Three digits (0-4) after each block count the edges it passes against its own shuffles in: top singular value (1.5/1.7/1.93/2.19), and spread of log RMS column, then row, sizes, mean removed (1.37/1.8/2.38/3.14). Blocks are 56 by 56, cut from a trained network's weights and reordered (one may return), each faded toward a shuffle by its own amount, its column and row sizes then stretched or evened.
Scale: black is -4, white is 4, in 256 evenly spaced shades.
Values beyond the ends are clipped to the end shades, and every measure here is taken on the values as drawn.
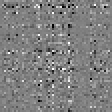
1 3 3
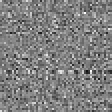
3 1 2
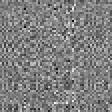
4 1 1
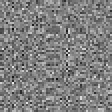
4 2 0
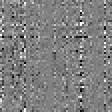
3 4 1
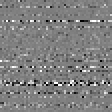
3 0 4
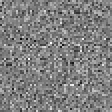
3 0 2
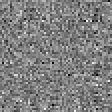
2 1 1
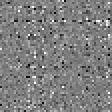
1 2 1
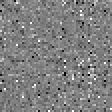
0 2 0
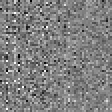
1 3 1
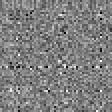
3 1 1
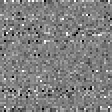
1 0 3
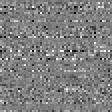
2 1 4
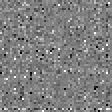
0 2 1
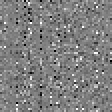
0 3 0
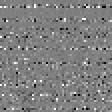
0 1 4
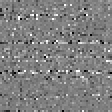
0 0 3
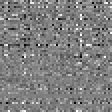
2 1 4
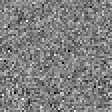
1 0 0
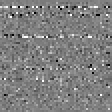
1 0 3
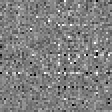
0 2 1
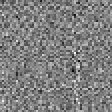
4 1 0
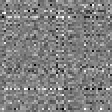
4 2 3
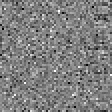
3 0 0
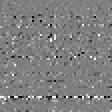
3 1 3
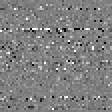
1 0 3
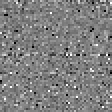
1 1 1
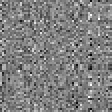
4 3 0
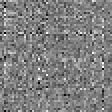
3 3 1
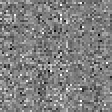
2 2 1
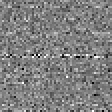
2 0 3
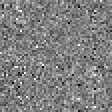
0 1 0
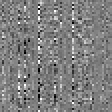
4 4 0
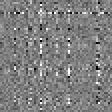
3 2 2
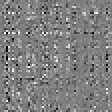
3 4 2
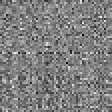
3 0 2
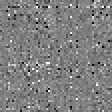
1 2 1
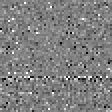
2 0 2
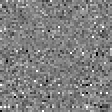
0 1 2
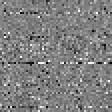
2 1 2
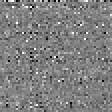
0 1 3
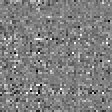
0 2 3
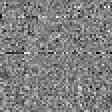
2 0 2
